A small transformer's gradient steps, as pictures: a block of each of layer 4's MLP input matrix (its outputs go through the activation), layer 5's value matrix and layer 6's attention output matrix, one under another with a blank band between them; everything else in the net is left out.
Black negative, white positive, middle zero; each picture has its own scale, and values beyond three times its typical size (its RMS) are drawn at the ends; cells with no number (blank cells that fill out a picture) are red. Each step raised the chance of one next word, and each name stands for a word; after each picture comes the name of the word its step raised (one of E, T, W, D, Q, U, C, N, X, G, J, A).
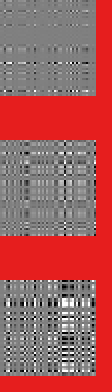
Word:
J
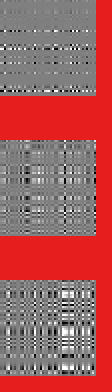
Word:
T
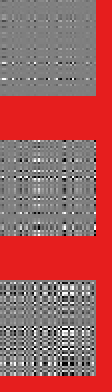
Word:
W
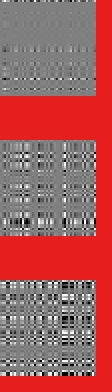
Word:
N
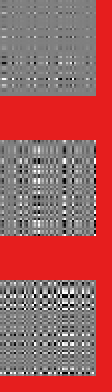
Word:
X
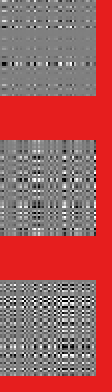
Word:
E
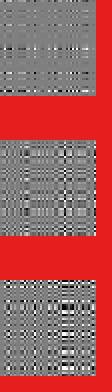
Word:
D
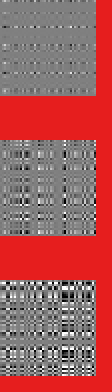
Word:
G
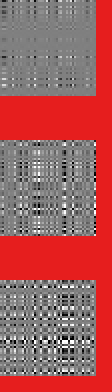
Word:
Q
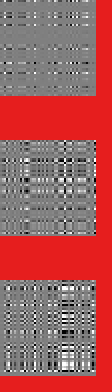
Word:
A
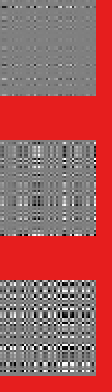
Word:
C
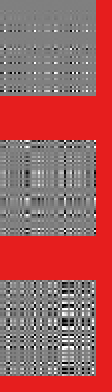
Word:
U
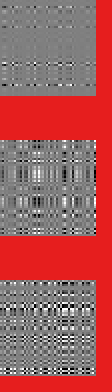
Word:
U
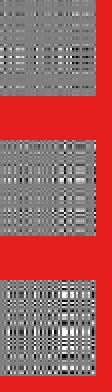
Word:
T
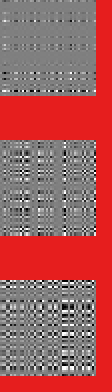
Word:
D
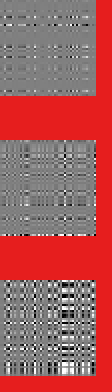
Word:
C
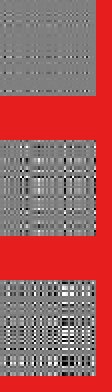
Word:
W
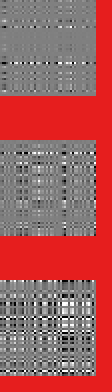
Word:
J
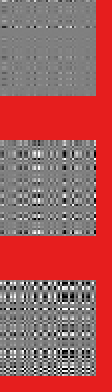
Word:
G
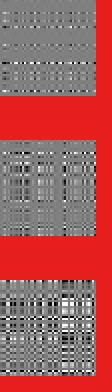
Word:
J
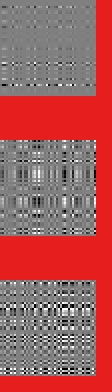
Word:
U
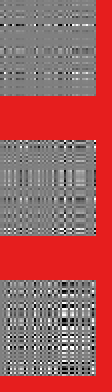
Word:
U
